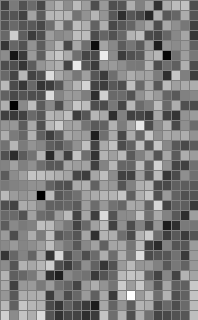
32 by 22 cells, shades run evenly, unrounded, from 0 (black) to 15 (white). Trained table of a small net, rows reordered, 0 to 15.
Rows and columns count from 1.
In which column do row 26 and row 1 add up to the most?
7
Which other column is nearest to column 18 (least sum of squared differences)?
8
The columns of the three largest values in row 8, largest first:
6, 20, 3
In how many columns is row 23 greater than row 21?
11
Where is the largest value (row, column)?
30, 15
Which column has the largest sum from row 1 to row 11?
9
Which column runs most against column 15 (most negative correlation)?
12
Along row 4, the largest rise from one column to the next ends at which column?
2
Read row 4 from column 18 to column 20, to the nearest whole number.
4 6 8
